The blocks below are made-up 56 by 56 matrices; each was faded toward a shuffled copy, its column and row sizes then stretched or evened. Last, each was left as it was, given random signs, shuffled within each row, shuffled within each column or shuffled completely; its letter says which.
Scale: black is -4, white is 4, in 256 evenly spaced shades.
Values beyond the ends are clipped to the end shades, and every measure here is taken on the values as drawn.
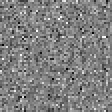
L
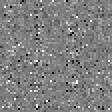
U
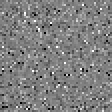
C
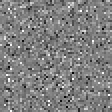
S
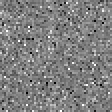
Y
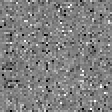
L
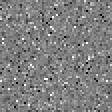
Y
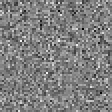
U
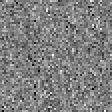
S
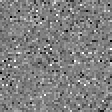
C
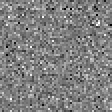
U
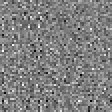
L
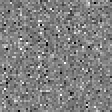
S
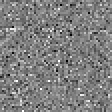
C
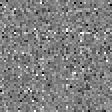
L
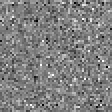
U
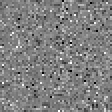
S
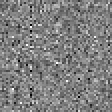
L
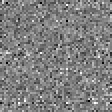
U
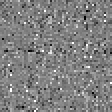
U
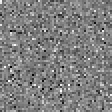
U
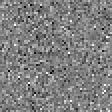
S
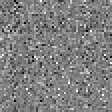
U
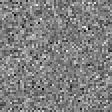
Y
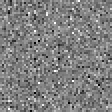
S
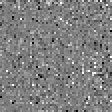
L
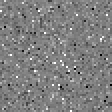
Y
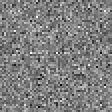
L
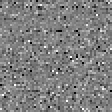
C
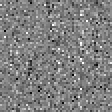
S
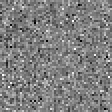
S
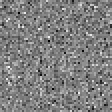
S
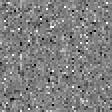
S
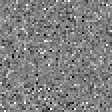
C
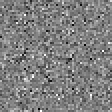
U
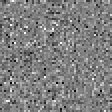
L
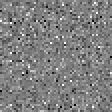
L
